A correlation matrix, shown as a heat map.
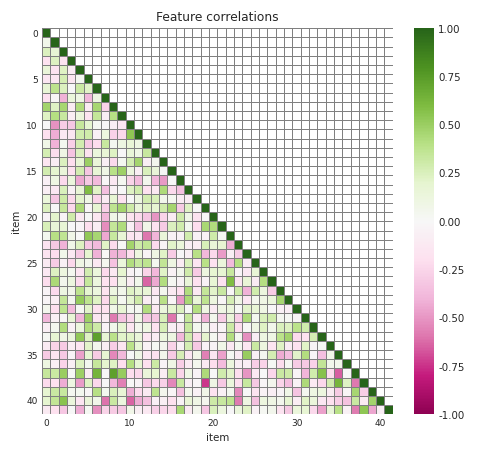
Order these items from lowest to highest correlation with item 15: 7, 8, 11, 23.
11, 7, 23, 8
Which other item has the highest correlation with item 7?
12
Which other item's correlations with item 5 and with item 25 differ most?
22
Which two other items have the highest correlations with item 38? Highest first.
35, 41
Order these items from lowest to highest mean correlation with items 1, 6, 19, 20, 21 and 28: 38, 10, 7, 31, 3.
38, 7, 31, 10, 3
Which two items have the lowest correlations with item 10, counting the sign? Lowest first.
40, 1
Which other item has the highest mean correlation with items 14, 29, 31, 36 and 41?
5
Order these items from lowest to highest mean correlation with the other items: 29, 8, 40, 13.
13, 40, 8, 29
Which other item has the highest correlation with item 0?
8
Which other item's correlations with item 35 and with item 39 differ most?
37
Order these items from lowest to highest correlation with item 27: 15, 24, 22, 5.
15, 24, 5, 22
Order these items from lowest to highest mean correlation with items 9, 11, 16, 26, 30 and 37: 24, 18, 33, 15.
24, 18, 33, 15
